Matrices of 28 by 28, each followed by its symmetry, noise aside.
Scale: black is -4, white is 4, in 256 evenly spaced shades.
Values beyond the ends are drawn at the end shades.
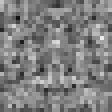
mirrored left to right.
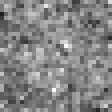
symmetric across the other diagonal.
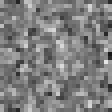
mirrored top to bottom.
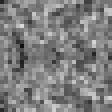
mirrored top to bottom.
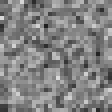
symmetric across the other diagonal.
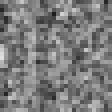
mirrored top to bottom.
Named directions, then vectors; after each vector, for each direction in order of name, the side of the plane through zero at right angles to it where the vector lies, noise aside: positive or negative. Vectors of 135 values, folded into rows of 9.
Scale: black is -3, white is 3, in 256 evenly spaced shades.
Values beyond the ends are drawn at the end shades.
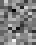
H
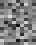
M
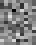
positive, positive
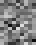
negative, positive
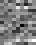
positive, negative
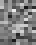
negative, negative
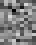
positive, positive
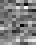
positive, negative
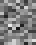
positive, negative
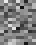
positive, negative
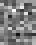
negative, negative
